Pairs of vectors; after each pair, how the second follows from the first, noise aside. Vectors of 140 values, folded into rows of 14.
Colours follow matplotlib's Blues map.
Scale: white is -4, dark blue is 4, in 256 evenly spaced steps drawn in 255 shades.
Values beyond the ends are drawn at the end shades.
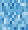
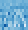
reversed, negated, partly zeroed.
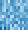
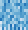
negated.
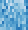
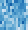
negated.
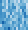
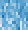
reversed, partly zeroed.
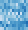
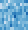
reversed, negated, partly zeroed.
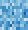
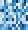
reversed, negated, scaled up.
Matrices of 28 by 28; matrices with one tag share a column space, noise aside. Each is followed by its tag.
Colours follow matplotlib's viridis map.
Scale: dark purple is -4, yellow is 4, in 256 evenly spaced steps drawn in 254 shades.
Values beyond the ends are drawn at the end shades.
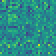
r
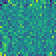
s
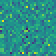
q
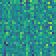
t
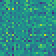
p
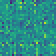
t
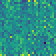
s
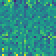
s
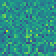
q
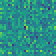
r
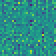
p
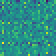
t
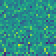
q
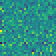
q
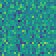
q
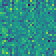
p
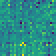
t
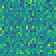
r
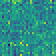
t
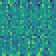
s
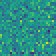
q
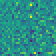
q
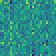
t
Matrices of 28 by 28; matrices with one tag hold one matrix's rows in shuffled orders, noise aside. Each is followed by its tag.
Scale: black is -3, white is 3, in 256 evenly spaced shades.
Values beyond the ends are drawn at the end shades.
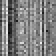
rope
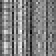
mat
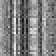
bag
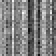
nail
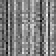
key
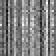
key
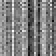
nail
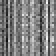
key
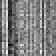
rope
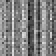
nail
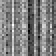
nail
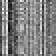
rope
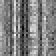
bag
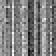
nail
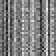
key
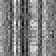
bag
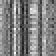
bag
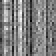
mat
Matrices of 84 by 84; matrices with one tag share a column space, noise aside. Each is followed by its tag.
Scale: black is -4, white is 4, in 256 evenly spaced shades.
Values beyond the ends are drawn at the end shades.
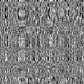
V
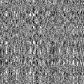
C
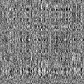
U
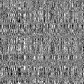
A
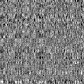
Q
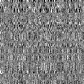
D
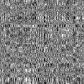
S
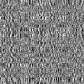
S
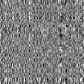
S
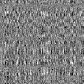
C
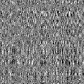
C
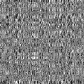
Q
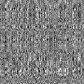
U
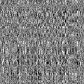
C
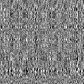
U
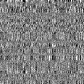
D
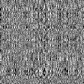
U
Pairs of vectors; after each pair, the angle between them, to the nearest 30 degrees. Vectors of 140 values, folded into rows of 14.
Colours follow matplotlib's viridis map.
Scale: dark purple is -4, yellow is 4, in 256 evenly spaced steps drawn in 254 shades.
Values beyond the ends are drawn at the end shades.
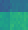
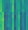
90 degrees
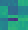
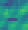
60 degrees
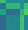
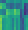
150 degrees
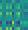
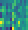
120 degrees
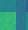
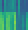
30 degrees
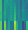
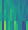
30 degrees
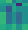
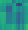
30 degrees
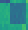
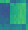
150 degrees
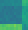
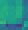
150 degrees
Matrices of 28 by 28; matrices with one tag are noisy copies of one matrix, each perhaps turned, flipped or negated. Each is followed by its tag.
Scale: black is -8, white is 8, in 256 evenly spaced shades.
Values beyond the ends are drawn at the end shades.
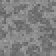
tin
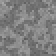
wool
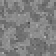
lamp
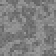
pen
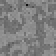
pen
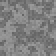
tin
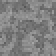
pen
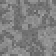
lamp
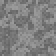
lamp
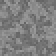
wool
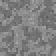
lamp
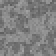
lamp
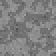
lamp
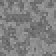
lamp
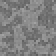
lamp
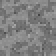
tin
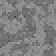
pen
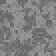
tin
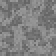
lamp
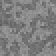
wool
